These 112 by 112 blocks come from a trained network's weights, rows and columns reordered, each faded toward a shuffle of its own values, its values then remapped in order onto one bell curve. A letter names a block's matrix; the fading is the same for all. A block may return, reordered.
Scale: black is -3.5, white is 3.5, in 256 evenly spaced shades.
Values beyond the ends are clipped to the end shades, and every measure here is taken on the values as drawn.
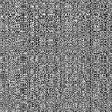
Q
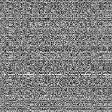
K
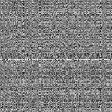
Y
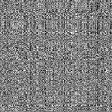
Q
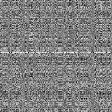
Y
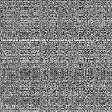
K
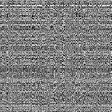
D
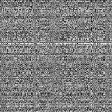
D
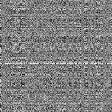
Y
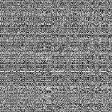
D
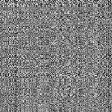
Q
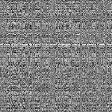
Y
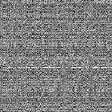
K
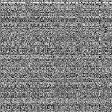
D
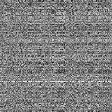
K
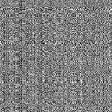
Q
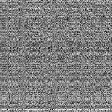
K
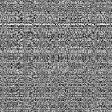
K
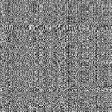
Q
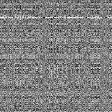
Y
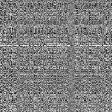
Y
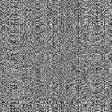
Q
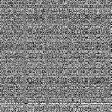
D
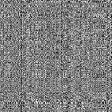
Q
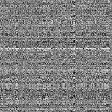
D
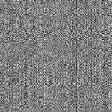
Q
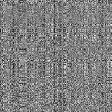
Q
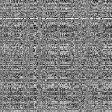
K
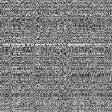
Y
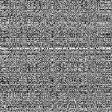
D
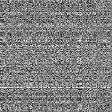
Y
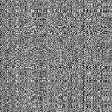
Q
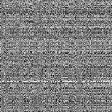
D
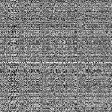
D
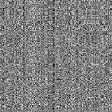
Q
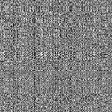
Q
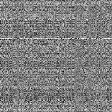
Y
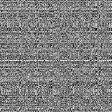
K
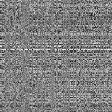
Y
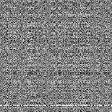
Y
